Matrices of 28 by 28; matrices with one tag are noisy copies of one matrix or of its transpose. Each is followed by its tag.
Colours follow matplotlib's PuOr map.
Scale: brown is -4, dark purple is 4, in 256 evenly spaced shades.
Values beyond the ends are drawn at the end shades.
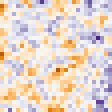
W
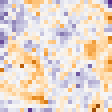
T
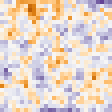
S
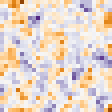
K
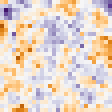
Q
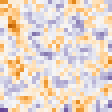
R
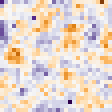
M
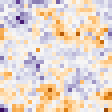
T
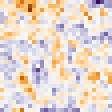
S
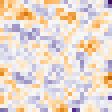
R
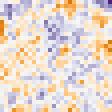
Q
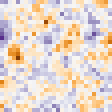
M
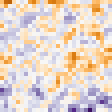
W
